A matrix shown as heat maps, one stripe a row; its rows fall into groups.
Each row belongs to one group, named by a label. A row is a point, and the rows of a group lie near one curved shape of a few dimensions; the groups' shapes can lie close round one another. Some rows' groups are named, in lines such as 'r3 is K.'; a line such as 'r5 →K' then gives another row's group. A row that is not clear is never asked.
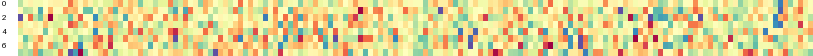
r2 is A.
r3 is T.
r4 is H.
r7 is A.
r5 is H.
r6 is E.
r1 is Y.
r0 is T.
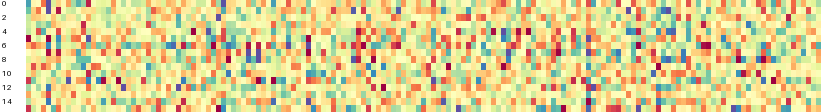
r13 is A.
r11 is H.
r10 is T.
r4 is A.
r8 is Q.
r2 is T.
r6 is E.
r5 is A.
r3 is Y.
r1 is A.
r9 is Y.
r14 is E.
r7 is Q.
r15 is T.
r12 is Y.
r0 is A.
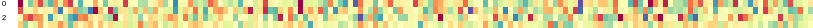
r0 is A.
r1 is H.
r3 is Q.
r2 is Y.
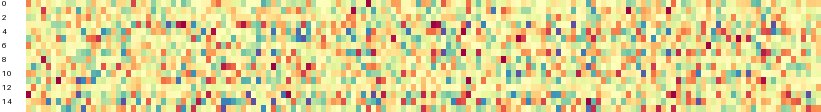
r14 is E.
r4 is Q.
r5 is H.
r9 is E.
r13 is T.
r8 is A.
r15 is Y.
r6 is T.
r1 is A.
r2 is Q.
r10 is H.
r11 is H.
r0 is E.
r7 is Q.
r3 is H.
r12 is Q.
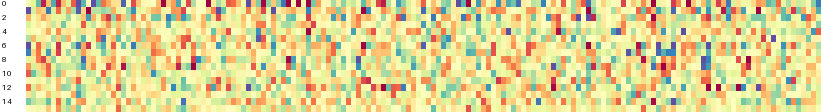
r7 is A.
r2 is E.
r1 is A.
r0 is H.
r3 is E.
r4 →Q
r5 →H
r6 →A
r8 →Y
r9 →Y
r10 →A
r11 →Y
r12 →T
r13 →Q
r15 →H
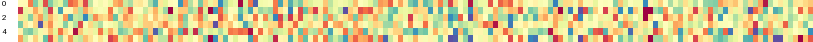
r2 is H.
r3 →A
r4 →Q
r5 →T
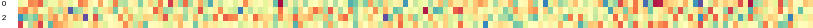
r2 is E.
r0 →Y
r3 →A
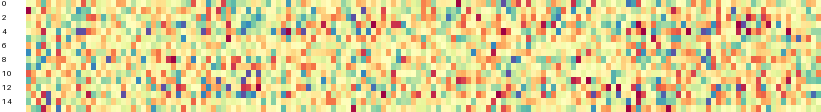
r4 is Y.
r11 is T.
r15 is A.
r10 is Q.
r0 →A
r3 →T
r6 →A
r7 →A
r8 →E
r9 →E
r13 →Y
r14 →A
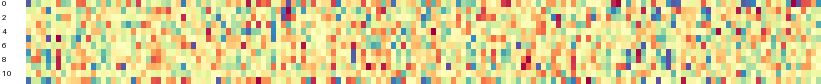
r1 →Y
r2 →Y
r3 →E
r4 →T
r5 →A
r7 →A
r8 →A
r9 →Y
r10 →T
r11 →E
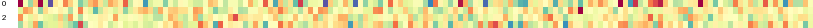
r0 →A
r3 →A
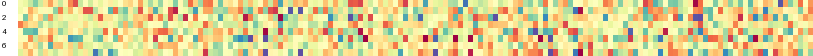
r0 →Y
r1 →H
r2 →Y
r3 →E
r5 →Q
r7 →Q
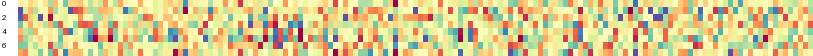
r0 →H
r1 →A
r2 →A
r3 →H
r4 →H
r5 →H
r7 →H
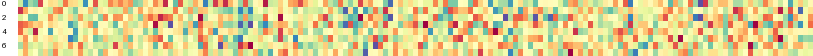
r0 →E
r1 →Q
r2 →E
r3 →Q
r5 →T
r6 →T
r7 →H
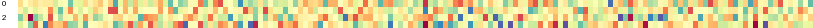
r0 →T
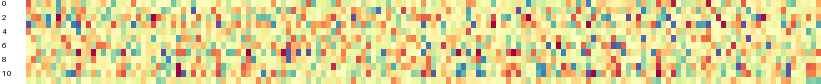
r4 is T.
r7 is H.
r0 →A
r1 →H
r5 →Y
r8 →Y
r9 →T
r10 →Y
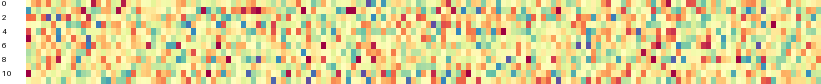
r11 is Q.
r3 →H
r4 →A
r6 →T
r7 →H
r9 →A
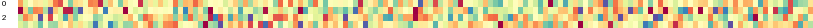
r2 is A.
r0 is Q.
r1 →A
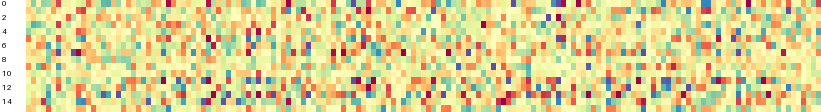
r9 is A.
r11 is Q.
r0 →E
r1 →Y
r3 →E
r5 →T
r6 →E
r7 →H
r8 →E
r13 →Q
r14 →Y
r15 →Y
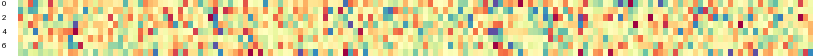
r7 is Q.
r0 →A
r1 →E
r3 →Y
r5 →Q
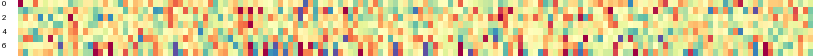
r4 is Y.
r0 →T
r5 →A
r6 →H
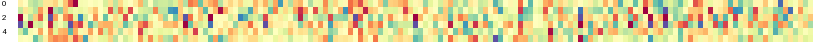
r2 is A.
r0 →Y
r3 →A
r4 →Q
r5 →Y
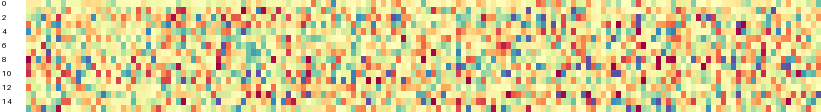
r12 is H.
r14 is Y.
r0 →T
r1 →H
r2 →E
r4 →T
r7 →A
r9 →T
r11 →H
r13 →Q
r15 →A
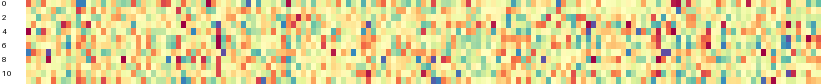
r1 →H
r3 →Y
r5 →T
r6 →T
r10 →Y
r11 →H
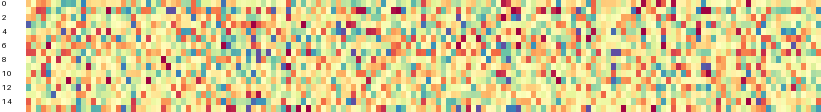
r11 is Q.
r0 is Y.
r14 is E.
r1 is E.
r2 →A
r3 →E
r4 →H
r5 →E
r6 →A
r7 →Q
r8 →Q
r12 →A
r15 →H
